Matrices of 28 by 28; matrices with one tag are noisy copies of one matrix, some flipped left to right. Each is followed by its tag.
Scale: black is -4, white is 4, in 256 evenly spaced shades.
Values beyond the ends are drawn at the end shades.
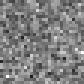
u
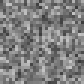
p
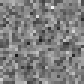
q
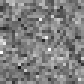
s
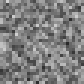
s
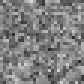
u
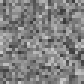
s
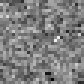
u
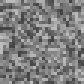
s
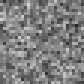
u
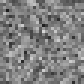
u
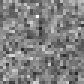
q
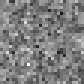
s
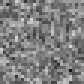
q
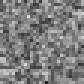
p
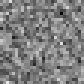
s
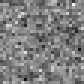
u
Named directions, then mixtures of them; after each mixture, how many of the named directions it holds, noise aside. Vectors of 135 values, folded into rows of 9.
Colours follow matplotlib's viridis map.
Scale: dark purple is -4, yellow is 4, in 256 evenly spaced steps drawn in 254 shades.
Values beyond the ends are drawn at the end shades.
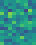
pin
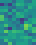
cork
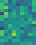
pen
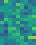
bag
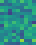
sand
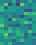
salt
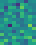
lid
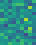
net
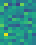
one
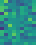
one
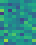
four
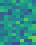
two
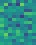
one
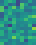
three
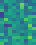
three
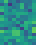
four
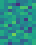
three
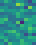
three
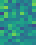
one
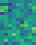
four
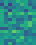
three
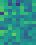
two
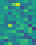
two
